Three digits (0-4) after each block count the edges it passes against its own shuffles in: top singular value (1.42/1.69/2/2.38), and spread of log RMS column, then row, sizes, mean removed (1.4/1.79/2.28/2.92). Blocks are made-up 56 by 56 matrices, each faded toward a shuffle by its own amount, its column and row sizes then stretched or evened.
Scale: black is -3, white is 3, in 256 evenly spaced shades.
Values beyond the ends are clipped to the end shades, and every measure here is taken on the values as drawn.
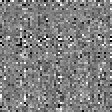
2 3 3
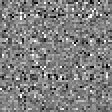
2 1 3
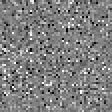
2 1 1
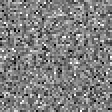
0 0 1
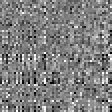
4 3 3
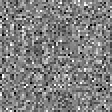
3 0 0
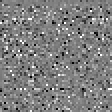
1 0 3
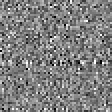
2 1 2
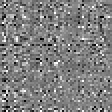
3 3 3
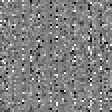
1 4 0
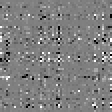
2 3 4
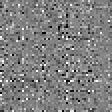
2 3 3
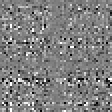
2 3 4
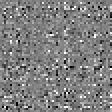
0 3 4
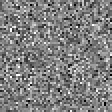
0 1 1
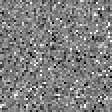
0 1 0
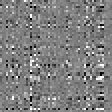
4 4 3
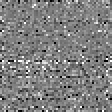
2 1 3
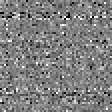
1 0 3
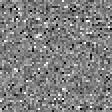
0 0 1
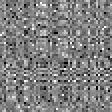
4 1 2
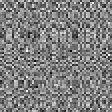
4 0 1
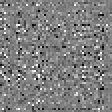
1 3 3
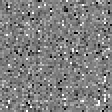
0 2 0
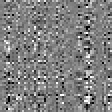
3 4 2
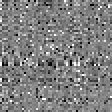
3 0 2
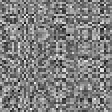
4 3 1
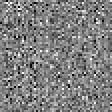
2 3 1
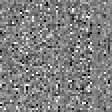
0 3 0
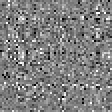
3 2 2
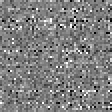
1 1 3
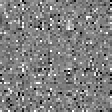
2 2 2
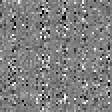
0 4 1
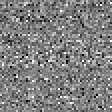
0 0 3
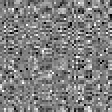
4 2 1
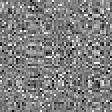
4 0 1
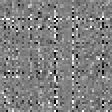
3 4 3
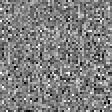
2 1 1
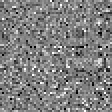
2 1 2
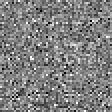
2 0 1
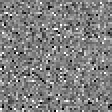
0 0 2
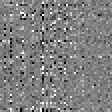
2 4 2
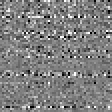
2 2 4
